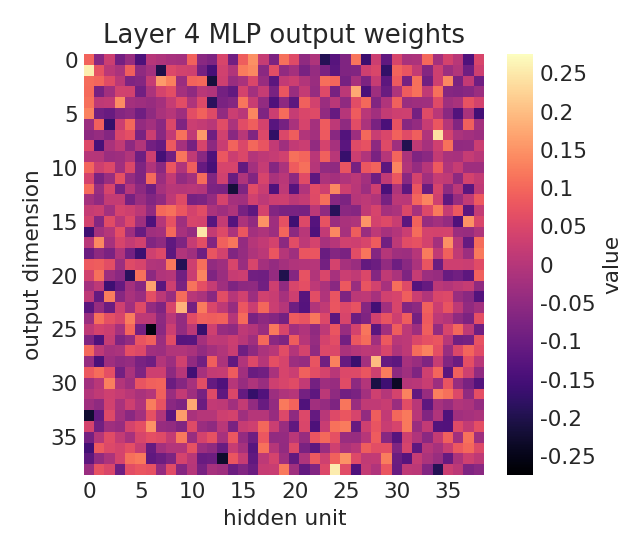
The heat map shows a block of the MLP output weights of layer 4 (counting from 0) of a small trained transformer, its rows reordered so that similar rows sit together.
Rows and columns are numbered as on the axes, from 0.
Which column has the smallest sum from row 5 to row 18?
5
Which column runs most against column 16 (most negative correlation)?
29
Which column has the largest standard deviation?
0
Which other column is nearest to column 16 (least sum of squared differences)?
15
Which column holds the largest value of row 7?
34
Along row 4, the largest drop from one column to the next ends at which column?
12
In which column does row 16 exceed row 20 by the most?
19
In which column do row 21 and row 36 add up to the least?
32
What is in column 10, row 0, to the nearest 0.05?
0.1
